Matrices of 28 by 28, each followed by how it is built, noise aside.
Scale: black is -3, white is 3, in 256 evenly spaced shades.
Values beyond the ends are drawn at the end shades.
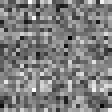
blocks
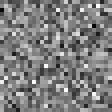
noise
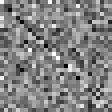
diagonal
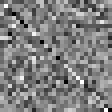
diagonal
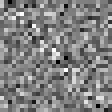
banded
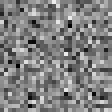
blocks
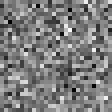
noise
